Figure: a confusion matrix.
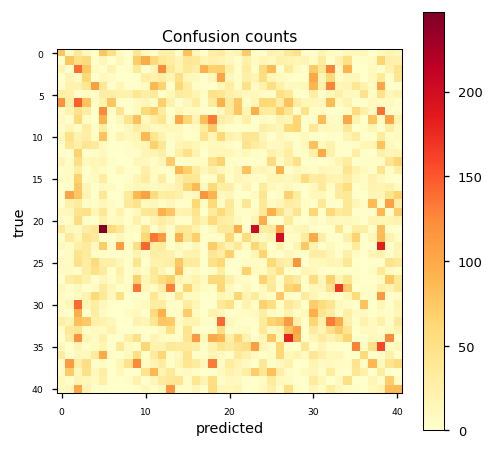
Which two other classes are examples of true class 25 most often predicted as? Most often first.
28, 14
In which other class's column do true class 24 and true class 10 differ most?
5
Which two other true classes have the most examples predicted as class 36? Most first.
30, 5
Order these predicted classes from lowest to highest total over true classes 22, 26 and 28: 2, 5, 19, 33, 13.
2, 5, 19, 13, 33
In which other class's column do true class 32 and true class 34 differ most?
39
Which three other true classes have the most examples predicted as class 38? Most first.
23, 35, 7
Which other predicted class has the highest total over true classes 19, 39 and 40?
13
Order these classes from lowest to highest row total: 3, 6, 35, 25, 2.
3, 25, 35, 6, 2
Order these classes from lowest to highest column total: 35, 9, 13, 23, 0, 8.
8, 0, 35, 23, 13, 9
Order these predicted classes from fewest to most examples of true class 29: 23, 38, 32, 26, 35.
32, 23, 35, 26, 38
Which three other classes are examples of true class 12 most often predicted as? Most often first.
31, 2, 15
